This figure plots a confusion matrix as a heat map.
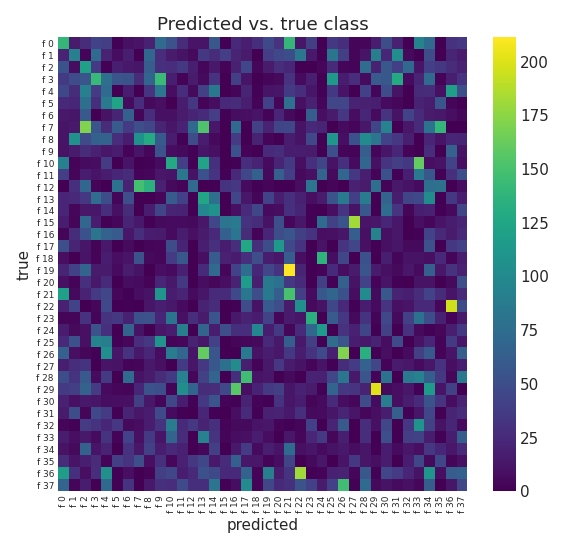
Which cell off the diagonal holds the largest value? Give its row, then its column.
f 19, f 21
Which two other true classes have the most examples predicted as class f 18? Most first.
f 24, f 11
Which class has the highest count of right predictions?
f 29
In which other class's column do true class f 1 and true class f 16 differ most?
f 31
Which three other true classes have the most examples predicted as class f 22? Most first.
f 36, f 1, f 37
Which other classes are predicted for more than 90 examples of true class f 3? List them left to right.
f 9, f 25, f 31
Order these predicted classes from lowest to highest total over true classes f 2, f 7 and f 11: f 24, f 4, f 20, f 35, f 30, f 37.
f 4, f 37, f 24, f 20, f 35, f 30
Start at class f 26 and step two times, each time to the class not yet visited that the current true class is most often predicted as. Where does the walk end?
f 34
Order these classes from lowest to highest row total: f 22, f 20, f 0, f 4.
f 20, f 22, f 4, f 0
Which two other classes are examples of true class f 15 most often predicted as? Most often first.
f 27, f 16
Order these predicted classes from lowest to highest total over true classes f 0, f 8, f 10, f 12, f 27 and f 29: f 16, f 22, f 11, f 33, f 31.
f 22, f 31, f 11, f 33, f 16
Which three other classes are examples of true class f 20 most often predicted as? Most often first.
f 17, f 19, f 26
